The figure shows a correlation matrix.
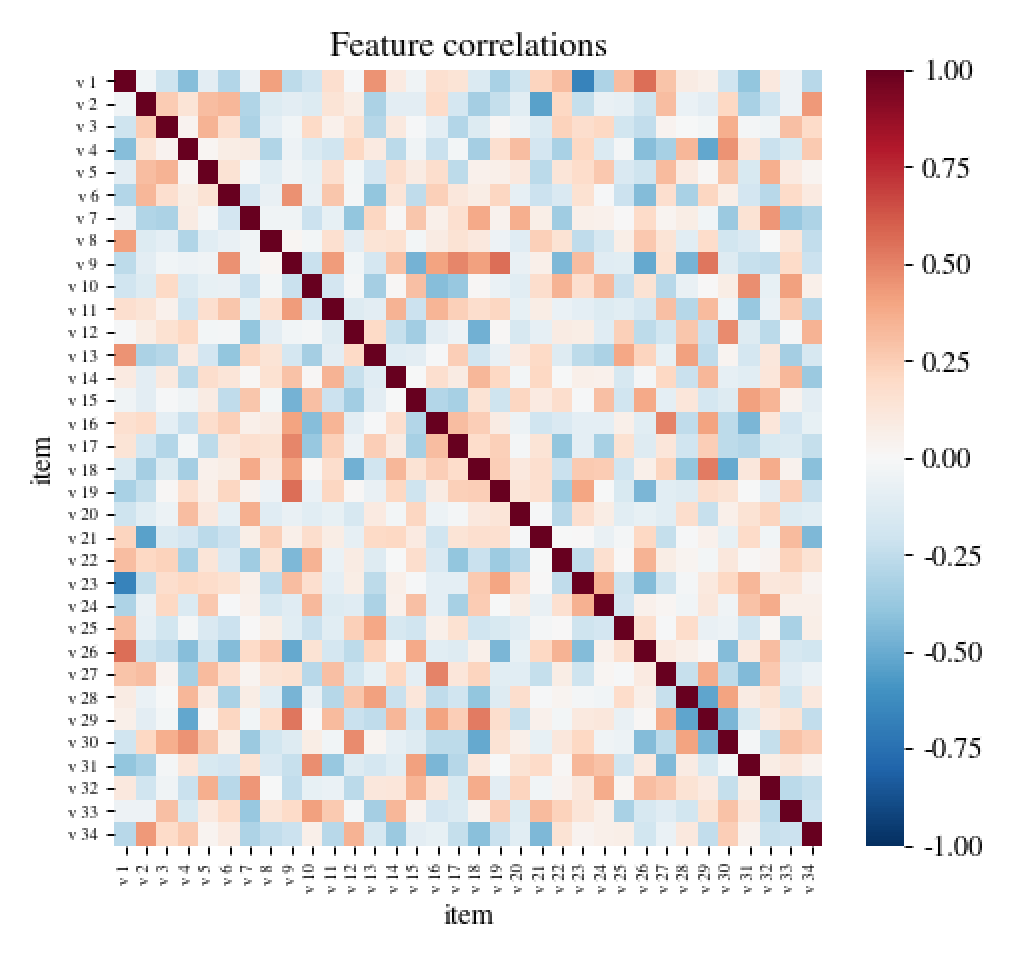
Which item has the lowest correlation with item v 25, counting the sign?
v 33
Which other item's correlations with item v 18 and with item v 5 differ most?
v 30
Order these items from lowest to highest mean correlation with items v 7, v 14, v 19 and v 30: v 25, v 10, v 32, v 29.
v 25, v 10, v 29, v 32
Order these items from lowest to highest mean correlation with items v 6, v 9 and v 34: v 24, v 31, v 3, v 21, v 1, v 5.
v 1, v 21, v 31, v 24, v 5, v 3
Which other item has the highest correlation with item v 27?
v 16
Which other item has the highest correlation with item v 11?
v 9
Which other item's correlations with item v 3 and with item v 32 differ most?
v 7
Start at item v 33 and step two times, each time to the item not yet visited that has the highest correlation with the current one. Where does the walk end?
v 31
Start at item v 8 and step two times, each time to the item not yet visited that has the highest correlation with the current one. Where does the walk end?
v 26
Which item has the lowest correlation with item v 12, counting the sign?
v 18
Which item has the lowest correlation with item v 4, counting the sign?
v 29
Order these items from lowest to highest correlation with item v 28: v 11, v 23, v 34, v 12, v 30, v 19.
v 11, v 19, v 23, v 34, v 12, v 30
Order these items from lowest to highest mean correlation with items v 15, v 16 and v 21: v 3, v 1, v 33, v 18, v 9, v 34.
v 34, v 3, v 9, v 33, v 1, v 18
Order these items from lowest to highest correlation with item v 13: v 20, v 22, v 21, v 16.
v 22, v 16, v 20, v 21
